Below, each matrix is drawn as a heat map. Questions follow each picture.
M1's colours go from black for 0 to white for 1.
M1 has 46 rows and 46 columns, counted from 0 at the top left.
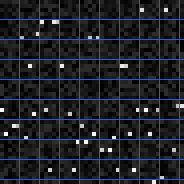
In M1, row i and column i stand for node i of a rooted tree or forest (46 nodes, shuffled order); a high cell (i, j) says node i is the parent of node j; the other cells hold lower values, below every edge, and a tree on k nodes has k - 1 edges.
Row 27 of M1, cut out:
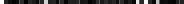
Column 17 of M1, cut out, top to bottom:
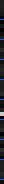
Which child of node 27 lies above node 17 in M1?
34
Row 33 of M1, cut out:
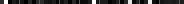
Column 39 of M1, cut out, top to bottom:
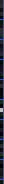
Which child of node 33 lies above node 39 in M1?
37
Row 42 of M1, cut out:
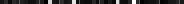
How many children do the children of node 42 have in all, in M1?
4
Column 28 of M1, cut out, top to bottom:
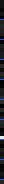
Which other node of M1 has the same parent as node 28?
6
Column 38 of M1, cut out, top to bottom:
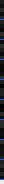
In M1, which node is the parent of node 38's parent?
26
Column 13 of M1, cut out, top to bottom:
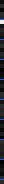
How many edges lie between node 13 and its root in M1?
9
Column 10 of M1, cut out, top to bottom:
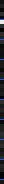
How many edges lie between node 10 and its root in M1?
9
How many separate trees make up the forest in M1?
4
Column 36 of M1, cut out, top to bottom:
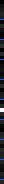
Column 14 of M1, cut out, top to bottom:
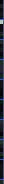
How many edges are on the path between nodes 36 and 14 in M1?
7
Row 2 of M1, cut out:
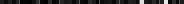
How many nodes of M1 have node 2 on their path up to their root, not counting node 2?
4
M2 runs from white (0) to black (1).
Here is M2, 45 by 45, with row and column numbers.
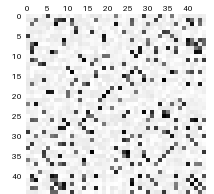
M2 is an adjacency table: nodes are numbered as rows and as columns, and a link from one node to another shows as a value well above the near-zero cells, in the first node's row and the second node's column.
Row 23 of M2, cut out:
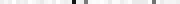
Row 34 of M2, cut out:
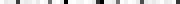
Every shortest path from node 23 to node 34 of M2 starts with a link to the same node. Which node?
node 21
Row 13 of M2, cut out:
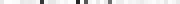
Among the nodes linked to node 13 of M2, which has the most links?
node 19
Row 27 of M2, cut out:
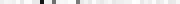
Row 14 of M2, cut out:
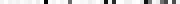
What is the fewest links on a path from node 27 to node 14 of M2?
4
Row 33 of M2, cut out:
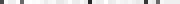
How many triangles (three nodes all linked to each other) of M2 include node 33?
6
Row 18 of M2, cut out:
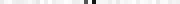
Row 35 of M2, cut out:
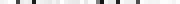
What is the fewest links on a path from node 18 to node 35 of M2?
7
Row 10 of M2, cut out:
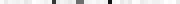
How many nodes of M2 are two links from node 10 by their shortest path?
3
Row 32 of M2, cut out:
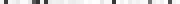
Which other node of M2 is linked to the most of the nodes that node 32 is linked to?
node 43
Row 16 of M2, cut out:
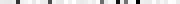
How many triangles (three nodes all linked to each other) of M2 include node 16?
7
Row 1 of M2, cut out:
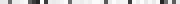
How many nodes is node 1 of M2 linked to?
11
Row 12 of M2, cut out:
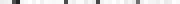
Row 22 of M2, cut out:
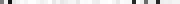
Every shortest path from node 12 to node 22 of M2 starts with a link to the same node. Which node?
node 3
